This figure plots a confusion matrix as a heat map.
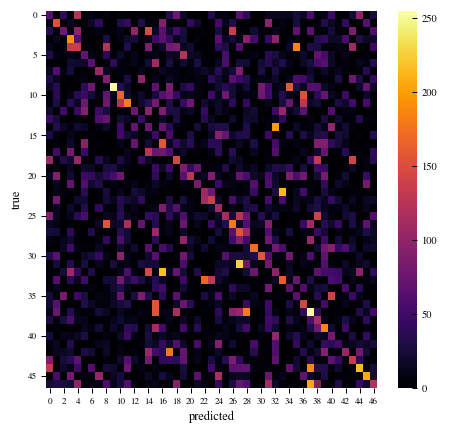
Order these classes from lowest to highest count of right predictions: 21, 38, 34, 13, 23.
13, 34, 21, 38, 23
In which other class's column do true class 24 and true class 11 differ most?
36
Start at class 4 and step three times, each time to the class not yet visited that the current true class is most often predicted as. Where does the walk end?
32
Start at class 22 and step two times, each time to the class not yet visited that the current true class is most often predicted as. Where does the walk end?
23
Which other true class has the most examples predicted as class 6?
9
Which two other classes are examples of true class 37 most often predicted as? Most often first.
28, 15
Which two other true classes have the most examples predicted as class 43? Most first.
18, 4
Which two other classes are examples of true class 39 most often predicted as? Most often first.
15, 38
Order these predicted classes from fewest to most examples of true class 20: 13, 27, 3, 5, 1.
13, 3, 5, 27, 1
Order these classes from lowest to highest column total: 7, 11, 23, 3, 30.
30, 7, 23, 11, 3
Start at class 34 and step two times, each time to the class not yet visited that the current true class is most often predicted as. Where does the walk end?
27
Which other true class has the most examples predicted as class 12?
2
